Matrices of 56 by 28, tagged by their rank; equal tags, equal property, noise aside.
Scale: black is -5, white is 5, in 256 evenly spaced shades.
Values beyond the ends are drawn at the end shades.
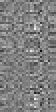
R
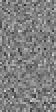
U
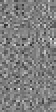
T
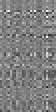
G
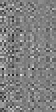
G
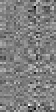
R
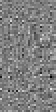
T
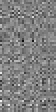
R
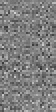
T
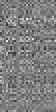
R
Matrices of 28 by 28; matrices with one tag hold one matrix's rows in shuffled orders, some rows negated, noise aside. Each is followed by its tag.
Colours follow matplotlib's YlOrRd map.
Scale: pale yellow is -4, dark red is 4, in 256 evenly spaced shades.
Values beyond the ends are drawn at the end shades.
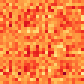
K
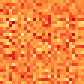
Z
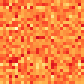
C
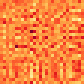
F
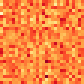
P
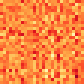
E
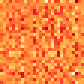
E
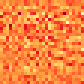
K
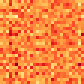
C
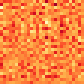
P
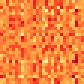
E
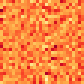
P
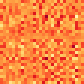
E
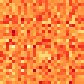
Z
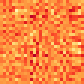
F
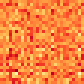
C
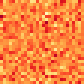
P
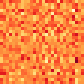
E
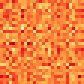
Z
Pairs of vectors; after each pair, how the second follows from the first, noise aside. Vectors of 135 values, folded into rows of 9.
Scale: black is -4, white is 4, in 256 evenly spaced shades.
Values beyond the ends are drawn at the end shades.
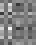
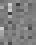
partly zeroed.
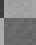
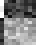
negated, scaled up.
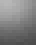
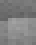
wrapped around, shrunk.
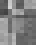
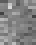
partly zeroed.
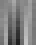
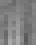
negated, shrunk.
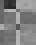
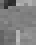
partly zeroed.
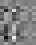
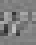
partly zeroed.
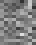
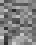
reversed, negated.
